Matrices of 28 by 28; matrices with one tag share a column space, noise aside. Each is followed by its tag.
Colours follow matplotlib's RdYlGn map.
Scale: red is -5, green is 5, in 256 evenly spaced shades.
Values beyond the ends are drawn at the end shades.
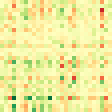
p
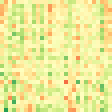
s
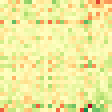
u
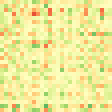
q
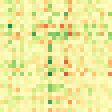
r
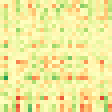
p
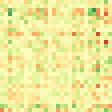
q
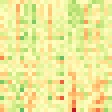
s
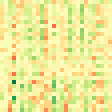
s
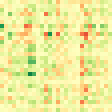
r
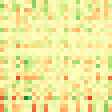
p
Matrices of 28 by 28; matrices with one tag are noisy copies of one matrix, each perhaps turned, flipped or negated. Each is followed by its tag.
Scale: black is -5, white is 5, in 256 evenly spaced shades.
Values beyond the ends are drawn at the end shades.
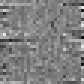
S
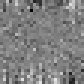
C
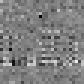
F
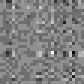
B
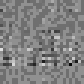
F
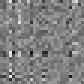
B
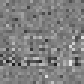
F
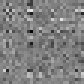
B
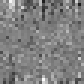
C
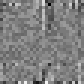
S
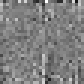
S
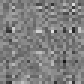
B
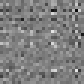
B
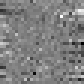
C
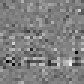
F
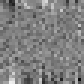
C
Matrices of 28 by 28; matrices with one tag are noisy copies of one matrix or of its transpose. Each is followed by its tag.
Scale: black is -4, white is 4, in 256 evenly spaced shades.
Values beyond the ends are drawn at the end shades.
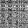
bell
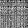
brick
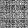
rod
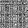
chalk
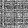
chalk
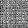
brick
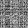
rod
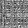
chalk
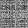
rod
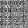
bell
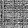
chalk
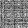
chalk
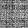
rod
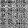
bell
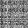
bell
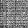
brick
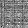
chalk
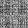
rod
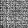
brick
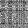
bell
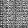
brick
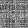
rod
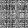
rod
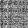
bell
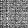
brick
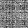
rod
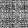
rod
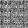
bell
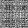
rod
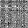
bell
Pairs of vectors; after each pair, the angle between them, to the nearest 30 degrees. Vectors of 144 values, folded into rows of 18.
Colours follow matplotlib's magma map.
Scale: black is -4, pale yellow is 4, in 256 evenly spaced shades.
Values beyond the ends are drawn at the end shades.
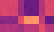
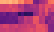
60 degrees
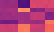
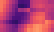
60 degrees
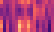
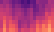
120 degrees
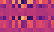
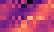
120 degrees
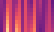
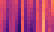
150 degrees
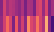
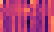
150 degrees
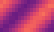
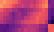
60 degrees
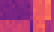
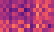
60 degrees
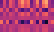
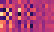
90 degrees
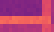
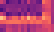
30 degrees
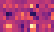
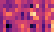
150 degrees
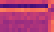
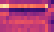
150 degrees
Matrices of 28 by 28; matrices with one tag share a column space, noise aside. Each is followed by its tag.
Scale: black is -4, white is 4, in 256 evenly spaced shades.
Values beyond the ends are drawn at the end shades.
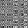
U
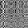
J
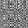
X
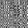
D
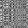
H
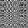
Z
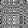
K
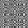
U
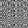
Z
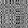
K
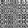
K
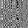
X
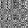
X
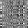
D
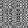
H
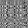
D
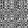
X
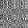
X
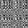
X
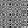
U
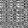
H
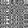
K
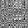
X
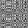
X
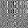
J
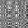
D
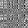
X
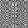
Z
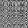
Z
